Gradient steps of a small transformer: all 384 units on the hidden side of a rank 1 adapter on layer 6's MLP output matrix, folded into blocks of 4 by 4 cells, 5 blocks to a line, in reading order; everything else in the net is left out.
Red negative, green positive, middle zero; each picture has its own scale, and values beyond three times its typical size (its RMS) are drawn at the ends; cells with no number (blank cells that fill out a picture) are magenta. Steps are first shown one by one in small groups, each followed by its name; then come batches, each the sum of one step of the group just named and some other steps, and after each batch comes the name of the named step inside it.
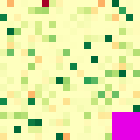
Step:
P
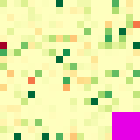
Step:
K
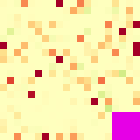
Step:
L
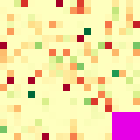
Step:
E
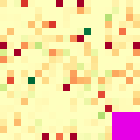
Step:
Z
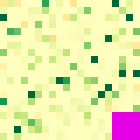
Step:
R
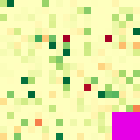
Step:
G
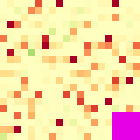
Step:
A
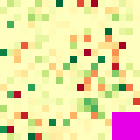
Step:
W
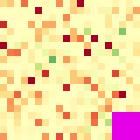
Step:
Z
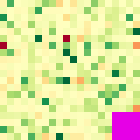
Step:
G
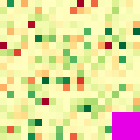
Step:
W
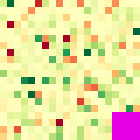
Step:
G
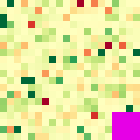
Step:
W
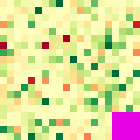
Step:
K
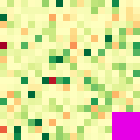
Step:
K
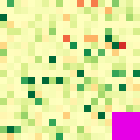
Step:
R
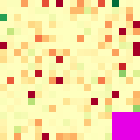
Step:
L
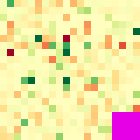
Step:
G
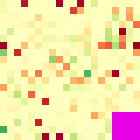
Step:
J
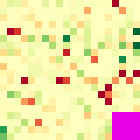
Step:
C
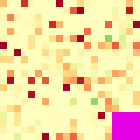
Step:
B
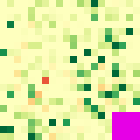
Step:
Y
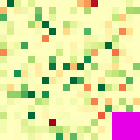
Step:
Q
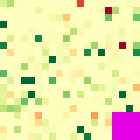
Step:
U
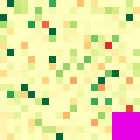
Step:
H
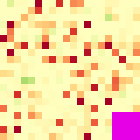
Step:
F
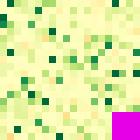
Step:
H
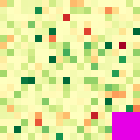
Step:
U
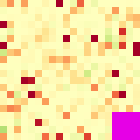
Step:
J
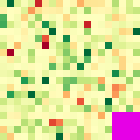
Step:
Q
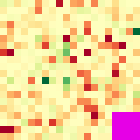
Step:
F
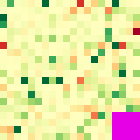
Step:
U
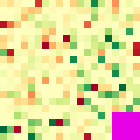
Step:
Y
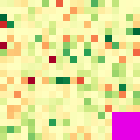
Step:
Y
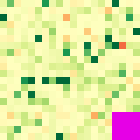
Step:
U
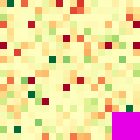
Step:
B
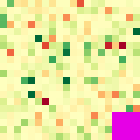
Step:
U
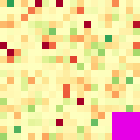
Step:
B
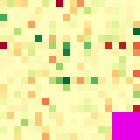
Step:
J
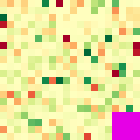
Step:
J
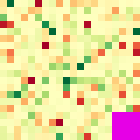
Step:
Q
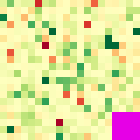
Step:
Q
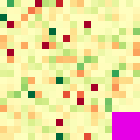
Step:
F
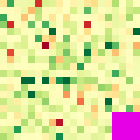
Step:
Q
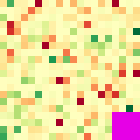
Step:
C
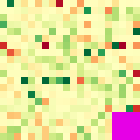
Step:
U
